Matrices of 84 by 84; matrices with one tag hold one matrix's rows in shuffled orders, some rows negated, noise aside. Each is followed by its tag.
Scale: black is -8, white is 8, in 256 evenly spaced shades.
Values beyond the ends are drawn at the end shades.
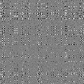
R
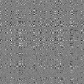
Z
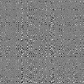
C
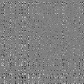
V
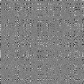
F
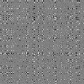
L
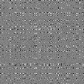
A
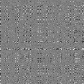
F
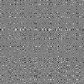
A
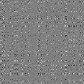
R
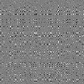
A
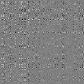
V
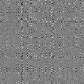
C
